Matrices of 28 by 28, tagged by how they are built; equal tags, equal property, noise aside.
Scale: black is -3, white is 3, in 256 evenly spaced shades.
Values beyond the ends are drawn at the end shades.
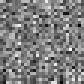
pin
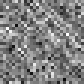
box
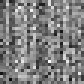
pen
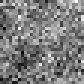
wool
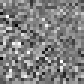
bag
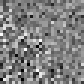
bag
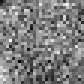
wool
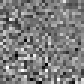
bag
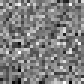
pin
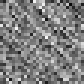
box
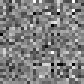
pin
